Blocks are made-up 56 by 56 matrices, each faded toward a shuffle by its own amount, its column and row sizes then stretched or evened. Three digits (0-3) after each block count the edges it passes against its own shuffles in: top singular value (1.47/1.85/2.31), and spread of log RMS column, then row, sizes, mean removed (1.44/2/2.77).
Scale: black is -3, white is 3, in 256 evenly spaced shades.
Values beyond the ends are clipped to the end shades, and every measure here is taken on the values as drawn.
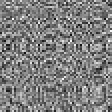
3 0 2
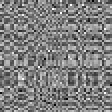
3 1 0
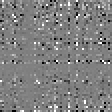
1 3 3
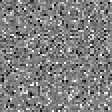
2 0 0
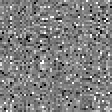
2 0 0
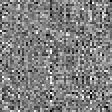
2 2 1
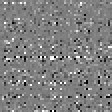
0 2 3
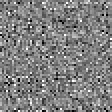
2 1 1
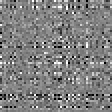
3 2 3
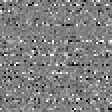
0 0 3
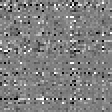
1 2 3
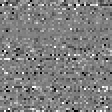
0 0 3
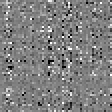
0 3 2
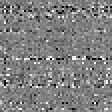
1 1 3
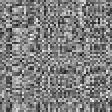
3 1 0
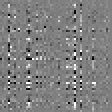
3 3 2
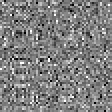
2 1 1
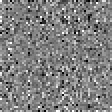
1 2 1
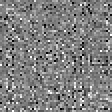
2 2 1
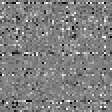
1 1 3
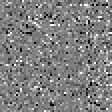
0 1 1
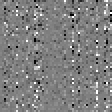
0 3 1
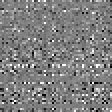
2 2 3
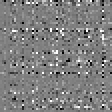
1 3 3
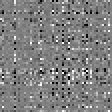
0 3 3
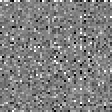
1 2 2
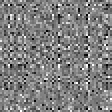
3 2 2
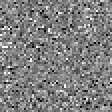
0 0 1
